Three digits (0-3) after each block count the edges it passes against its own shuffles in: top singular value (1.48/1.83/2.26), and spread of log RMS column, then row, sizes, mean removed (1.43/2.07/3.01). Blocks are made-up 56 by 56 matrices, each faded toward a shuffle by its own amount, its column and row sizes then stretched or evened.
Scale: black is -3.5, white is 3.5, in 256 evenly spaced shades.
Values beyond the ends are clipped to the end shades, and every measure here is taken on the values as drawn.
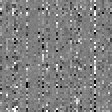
2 3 1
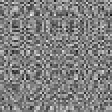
3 1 2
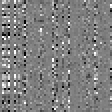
3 3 0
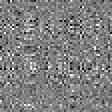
3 1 2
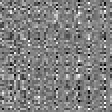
3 3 1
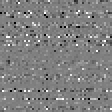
0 0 3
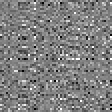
3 1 2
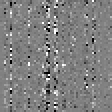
2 3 0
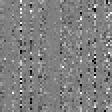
1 3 0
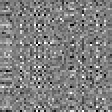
3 2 2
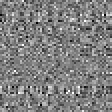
3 0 2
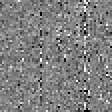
1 2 0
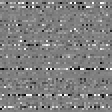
2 0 3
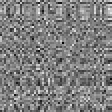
3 2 1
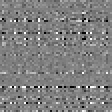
3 1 3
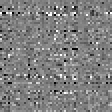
1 2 3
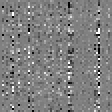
2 3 1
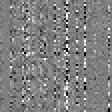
2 3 0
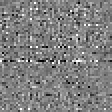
1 1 2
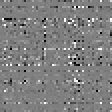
0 2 3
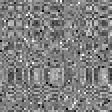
3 0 0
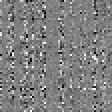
0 3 1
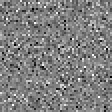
1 0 0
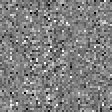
0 2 0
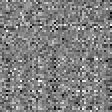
2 1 2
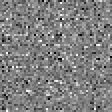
1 1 2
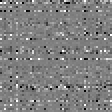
0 2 3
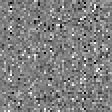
0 2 0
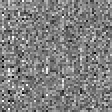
1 2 0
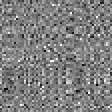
3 0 1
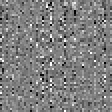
2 3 0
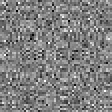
3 0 0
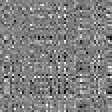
3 2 2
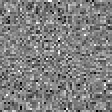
2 1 0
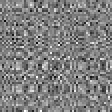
3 0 2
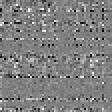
1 2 3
